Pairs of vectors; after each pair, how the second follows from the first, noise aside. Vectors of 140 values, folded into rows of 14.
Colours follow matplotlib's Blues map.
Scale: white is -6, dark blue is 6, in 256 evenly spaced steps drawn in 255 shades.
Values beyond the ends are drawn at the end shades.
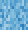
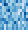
reversed, scaled up.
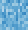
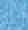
reversed, negated, shrunk.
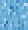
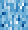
reversed, negated, scaled up.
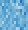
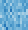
shuffled.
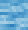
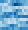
reversed, scaled up.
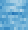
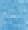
reversed, negated, shrunk.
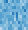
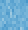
reversed, negated, shrunk.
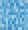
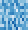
scaled up.
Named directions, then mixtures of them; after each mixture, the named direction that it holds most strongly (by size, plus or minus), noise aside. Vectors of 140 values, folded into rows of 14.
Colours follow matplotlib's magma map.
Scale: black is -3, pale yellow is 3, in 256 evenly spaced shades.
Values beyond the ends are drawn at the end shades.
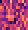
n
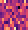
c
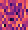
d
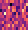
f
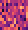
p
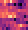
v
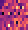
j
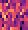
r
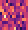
r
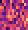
n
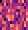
n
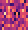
f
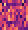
p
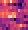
v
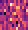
f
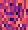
d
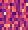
f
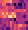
v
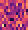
d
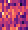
r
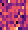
p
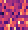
c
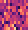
c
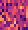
p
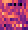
v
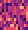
p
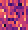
d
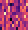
f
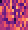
n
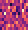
f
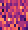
p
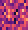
n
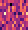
f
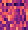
p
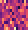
c
